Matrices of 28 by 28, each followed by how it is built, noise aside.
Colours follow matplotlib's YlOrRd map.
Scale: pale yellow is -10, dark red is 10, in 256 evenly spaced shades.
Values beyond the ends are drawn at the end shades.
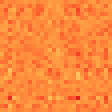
low rank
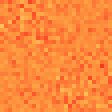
block diagonal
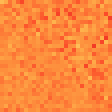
upper triangular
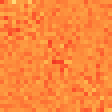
block diagonal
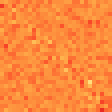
banded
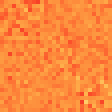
block diagonal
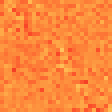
block diagonal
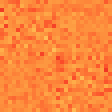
block diagonal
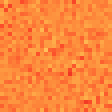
block diagonal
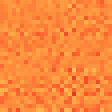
low rank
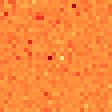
sparse
